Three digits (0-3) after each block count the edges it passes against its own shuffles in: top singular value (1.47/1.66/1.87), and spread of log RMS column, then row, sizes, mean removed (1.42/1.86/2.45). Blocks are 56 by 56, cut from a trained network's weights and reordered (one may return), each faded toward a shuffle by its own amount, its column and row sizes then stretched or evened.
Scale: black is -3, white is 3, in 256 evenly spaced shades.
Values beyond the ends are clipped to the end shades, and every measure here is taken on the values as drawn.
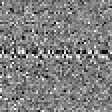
3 0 2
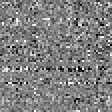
1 2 3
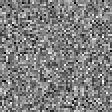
2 0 0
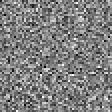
3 0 0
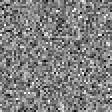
0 0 0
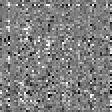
0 3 2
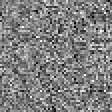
3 1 0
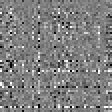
3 3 3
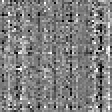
3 3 2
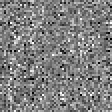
1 2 1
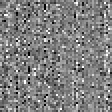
0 3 0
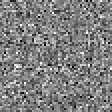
0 0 2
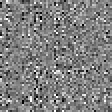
1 3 1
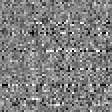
1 1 3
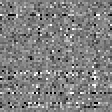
0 2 3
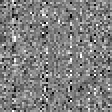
2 3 0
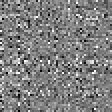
2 3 1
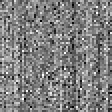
2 0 0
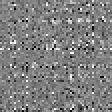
0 3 3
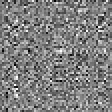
3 2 1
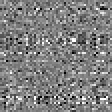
3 2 3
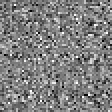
1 0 2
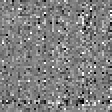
1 3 1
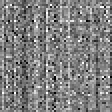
3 2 2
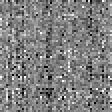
1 2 2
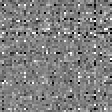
2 2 3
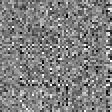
3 3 0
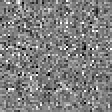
1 2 2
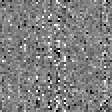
0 3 1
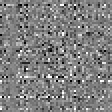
1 3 3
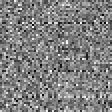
3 0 1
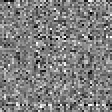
3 2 1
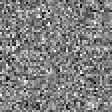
2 2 0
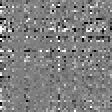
2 3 3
